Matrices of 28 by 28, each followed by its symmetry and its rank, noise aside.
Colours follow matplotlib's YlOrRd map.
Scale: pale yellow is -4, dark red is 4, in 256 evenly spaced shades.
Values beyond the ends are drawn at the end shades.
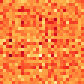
no symmetry, rank four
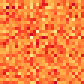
symmetric, rank four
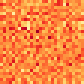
no symmetry, rank six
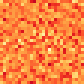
no symmetry, rank five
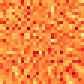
symmetric, rank six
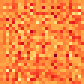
no symmetry, rank five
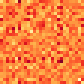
symmetric, rank six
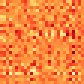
no symmetry, rank five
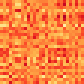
no symmetry, rank four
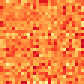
antisymmetric, rank four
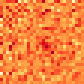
symmetric, rank four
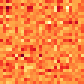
no symmetry, rank four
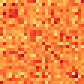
symmetric, rank six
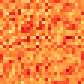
symmetric, rank four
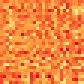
no symmetry, rank six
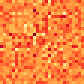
symmetric, rank five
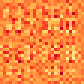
no symmetry, rank four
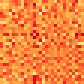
symmetric, rank five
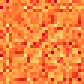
symmetric, rank five
